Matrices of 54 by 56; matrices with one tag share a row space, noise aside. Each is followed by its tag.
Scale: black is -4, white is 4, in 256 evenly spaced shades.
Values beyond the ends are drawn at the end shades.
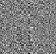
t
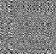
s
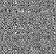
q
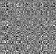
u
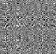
u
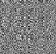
t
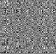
u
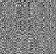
t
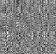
u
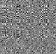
u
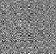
t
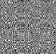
q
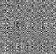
u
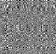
u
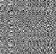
s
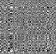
s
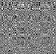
q
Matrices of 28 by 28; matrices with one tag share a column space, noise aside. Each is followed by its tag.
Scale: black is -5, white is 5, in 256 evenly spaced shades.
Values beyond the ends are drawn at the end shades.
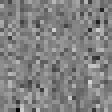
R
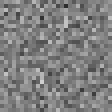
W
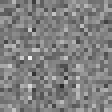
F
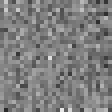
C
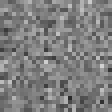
R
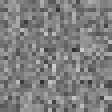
R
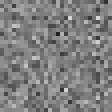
W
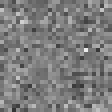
F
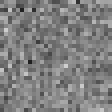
C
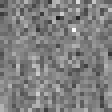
C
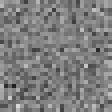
F
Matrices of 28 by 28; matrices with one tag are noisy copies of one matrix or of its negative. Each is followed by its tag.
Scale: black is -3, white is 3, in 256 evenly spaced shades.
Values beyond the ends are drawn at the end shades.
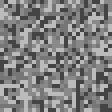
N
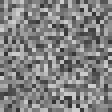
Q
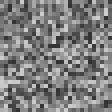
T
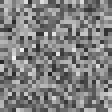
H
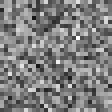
H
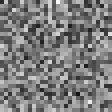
T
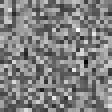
H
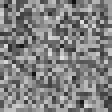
H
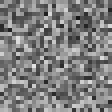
T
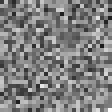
T
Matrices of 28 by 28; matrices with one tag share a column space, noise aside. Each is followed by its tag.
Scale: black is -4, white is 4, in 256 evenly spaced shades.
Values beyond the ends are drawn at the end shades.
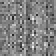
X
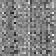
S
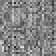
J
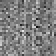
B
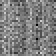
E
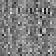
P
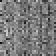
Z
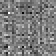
S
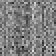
J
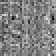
X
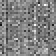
E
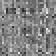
P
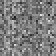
X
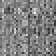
P
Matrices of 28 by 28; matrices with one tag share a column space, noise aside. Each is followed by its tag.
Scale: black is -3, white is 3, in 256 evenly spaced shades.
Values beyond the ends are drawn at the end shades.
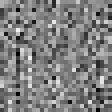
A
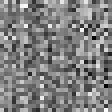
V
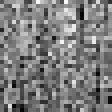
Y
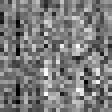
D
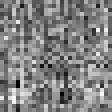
Y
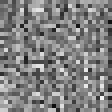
V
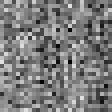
V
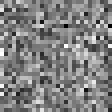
A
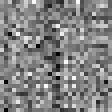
V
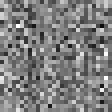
A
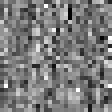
Y
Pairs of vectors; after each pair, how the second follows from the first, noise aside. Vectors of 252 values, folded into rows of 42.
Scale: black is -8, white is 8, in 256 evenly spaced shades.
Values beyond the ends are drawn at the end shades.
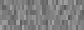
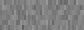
negated, shrunk.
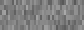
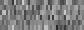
scaled up.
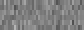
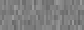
negated, shrunk.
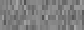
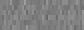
negated, shrunk.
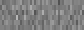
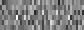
scaled up.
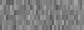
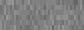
negated, shrunk.
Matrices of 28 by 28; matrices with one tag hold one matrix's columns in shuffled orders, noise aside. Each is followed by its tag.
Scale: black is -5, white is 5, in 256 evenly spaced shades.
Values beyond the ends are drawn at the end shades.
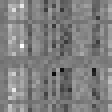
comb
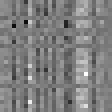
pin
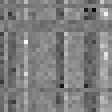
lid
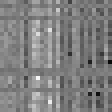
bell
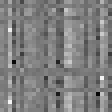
bell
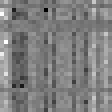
lid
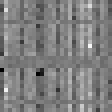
comb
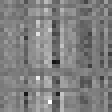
bell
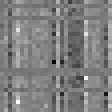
bell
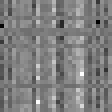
pin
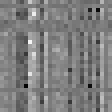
lid
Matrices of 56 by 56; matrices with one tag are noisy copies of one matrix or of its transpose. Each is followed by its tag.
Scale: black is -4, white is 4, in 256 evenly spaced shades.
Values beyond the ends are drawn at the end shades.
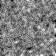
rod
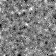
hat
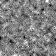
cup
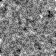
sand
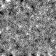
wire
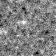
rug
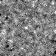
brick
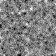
hat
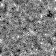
sand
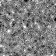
hat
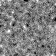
hat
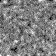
sand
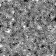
hat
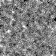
hat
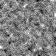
cup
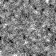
cup
